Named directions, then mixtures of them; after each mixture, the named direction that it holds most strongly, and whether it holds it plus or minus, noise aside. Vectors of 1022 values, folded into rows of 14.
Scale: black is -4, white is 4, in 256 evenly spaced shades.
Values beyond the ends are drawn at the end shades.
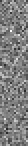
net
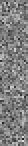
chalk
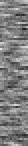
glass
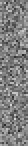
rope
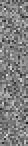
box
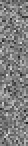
box, plus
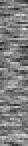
glass, minus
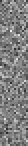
net, plus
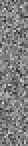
box, plus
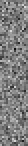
chalk, minus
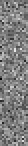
chalk, plus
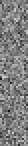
chalk, plus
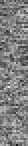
glass, minus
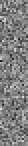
chalk, plus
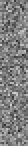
rope, plus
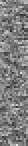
glass, plus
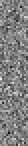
rope, plus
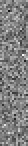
rope, minus
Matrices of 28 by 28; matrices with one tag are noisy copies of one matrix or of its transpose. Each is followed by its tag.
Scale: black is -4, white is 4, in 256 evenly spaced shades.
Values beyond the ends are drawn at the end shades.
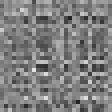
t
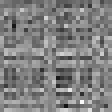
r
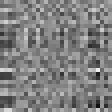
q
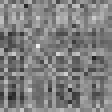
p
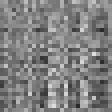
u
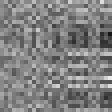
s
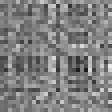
r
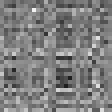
r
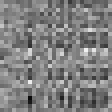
u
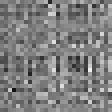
r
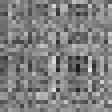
r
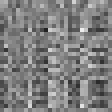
u
